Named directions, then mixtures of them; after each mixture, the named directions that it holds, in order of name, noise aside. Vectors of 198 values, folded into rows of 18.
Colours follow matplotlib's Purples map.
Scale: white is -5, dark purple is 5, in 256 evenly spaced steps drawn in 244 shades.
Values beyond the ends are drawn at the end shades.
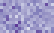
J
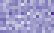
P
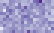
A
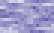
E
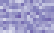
A, E, P.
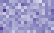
A.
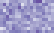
A, J, P.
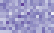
P.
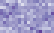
E, J, P.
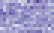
A, E, P.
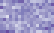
E, J, P.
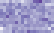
A, E.
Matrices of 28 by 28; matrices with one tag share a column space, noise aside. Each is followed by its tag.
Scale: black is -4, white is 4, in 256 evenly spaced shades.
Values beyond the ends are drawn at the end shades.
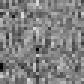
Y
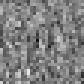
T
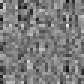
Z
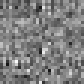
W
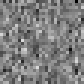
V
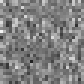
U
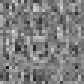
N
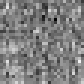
Z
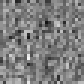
U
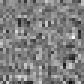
U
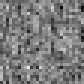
N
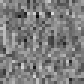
Y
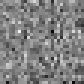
U
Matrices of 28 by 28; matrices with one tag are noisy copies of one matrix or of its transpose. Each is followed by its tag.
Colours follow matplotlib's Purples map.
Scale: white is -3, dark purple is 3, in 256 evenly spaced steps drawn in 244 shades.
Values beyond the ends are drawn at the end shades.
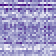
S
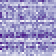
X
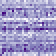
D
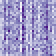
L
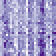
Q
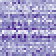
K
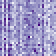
S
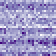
Q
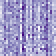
L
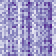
D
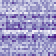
K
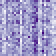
X
